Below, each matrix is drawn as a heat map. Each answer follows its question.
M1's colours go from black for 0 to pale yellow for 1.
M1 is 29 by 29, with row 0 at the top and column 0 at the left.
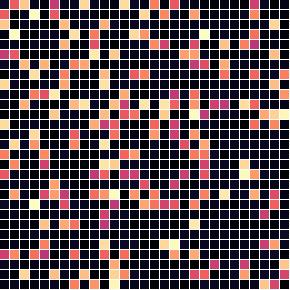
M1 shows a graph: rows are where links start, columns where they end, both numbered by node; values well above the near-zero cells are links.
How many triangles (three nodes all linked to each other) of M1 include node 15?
4
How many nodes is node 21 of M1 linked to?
2
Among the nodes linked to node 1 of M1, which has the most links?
node 19
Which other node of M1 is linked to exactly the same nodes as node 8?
node 2
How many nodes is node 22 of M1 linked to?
5
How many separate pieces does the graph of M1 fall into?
2
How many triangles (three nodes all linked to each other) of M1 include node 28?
2
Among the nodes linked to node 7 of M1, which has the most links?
node 10
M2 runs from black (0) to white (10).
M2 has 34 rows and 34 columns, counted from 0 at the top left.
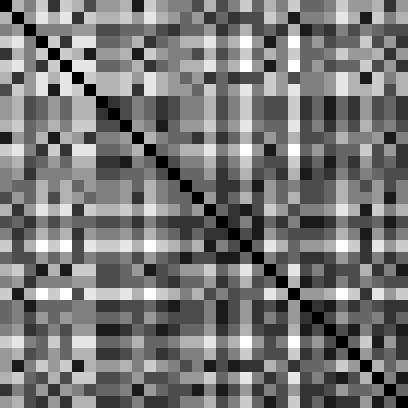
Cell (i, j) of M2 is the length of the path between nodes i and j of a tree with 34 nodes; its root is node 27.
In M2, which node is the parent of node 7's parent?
11
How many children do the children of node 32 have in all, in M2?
2
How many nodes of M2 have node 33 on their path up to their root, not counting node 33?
6
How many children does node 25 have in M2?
4
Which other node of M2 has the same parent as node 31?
22
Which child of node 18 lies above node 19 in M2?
21
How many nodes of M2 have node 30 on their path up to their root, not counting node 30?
5
